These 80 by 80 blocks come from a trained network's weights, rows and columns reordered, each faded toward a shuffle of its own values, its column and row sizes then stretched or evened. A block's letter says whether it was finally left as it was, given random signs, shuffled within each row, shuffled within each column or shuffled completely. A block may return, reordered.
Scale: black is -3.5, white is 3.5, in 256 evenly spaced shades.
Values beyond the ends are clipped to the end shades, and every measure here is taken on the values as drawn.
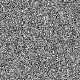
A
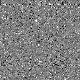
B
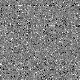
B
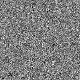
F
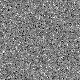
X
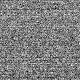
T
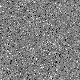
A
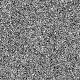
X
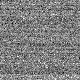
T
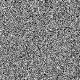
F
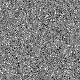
X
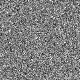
X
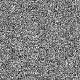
B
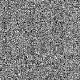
B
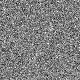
X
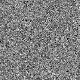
F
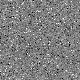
X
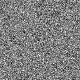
A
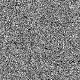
F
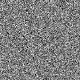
F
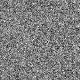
F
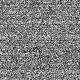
T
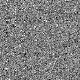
F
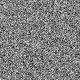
X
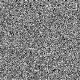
T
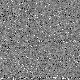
T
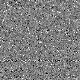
F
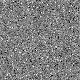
X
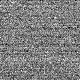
T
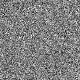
F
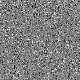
F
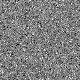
X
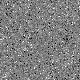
A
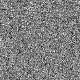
A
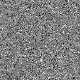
F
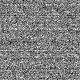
T
